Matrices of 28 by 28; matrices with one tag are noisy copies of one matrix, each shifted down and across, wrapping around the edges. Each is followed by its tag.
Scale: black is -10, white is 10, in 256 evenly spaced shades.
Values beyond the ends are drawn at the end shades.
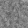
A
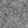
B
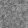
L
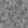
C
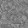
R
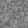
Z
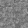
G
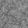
B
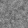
Z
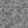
G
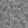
A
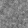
Z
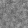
C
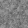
B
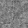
G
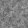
C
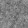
B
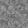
R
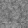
L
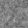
B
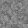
R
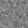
A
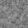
B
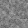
R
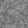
B
